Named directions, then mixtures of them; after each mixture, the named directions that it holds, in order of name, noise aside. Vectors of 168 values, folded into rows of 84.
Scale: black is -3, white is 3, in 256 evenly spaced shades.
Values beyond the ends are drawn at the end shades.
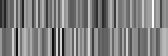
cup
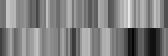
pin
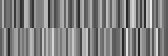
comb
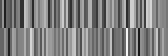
comb, cup.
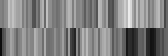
pin.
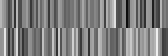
comb, cup, pin.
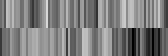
comb, pin.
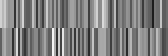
cup.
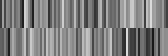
comb, cup, pin.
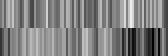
comb, pin.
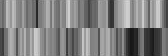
pin.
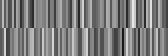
comb.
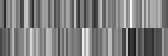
comb, cup, pin.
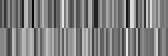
comb, cup.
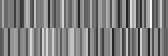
comb.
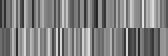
comb, cup, pin.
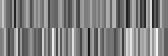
comb, cup, pin.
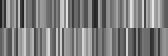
comb, cup, pin.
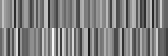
comb, cup.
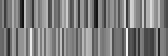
comb, cup, pin.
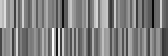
cup.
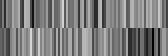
comb, cup, pin.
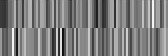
cup.
